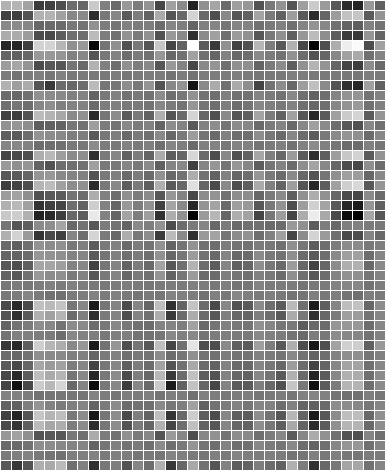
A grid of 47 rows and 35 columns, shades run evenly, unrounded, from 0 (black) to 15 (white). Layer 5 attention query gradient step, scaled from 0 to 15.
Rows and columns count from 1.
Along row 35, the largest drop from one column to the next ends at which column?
19
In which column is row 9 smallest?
18
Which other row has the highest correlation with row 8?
23
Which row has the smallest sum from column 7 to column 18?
39
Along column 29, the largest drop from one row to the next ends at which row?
5
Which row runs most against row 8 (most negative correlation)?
34
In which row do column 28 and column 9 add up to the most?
22
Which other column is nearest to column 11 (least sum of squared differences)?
8
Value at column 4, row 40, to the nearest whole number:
7
